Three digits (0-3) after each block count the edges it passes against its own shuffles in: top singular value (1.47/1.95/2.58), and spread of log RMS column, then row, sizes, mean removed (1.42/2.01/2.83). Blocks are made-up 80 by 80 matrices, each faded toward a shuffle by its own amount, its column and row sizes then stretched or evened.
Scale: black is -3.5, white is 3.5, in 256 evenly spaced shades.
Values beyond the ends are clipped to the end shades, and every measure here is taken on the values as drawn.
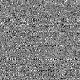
2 0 2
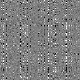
3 3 1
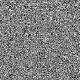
1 1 1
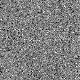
0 0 1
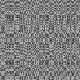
3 1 0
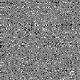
2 1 2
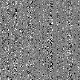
0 3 0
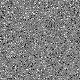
1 0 1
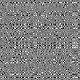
3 1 3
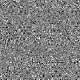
1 0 2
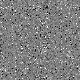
0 2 0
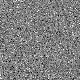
0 0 0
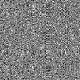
2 1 0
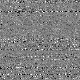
0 0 3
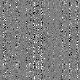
2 3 0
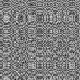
3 0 0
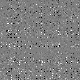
0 2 2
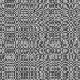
3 2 0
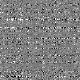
1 2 3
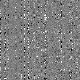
0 3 1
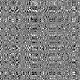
3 2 3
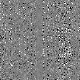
1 3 1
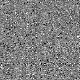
1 1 1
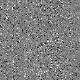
0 2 0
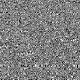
1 0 2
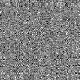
2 1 1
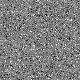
0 0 1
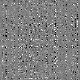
0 3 2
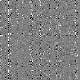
2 3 1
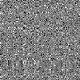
2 1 1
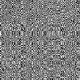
3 3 0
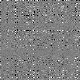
1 2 3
